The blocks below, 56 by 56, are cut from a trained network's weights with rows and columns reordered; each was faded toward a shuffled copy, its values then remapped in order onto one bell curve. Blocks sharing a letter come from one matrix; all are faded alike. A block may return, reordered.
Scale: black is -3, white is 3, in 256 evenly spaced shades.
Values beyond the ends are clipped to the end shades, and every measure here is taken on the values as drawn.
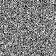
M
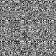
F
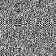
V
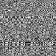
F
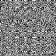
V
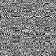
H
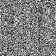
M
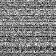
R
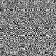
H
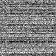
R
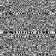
F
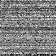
R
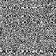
V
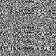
V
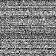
R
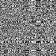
V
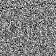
M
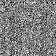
M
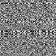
F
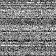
R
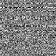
H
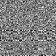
F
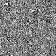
M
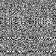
V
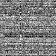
R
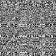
V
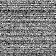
R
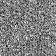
M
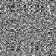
V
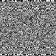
H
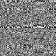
F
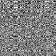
F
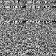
V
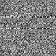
H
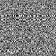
F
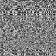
F
